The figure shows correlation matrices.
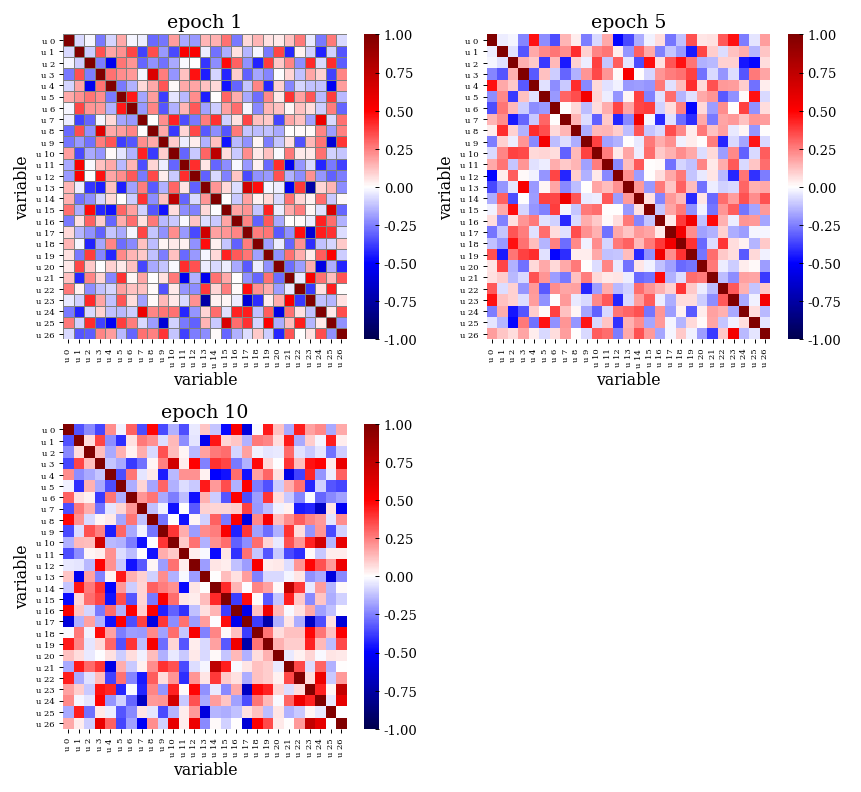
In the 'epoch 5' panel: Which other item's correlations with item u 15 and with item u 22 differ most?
u 9
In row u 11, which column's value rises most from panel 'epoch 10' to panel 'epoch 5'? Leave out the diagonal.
u 14
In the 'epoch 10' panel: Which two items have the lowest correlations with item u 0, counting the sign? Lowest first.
u 17, u 15
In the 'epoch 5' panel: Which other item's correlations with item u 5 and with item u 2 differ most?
u 25
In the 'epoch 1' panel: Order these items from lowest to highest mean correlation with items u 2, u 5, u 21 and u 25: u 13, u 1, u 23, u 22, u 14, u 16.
u 13, u 1, u 14, u 22, u 16, u 23
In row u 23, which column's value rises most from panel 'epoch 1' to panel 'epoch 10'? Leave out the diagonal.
u 18
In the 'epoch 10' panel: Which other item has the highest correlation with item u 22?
u 24
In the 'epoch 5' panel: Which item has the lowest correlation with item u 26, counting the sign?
u 21
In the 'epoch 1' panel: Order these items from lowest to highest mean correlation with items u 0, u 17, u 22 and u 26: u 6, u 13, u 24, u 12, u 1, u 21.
u 12, u 1, u 6, u 21, u 24, u 13
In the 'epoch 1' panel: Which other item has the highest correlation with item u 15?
u 25
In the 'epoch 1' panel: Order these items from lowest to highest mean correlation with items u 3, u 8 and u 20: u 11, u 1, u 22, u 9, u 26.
u 22, u 26, u 9, u 11, u 1
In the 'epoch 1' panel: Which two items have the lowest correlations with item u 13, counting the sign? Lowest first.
u 23, u 21
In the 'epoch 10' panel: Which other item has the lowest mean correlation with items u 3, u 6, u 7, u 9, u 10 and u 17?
u 0
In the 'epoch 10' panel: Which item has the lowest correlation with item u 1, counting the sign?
u 13
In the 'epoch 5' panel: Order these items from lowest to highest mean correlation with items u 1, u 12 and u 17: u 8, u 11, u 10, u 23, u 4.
u 23, u 11, u 4, u 10, u 8
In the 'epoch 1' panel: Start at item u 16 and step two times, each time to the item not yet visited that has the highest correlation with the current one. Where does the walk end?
u 7
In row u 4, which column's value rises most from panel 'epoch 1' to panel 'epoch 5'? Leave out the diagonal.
u 19
